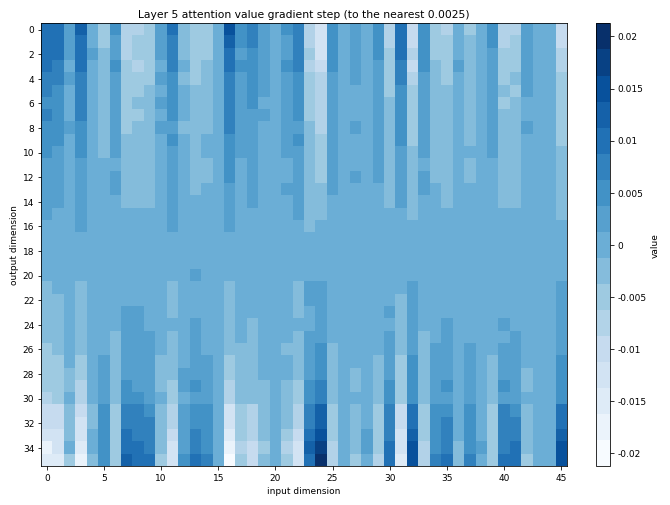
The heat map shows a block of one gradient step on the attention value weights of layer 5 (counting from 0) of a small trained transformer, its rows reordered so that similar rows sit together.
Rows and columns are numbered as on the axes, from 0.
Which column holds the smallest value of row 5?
24
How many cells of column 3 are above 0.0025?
11
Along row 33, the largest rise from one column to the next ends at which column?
32
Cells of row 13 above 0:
12
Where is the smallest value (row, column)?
35, 16
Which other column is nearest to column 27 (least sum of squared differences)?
42
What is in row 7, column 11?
0.005
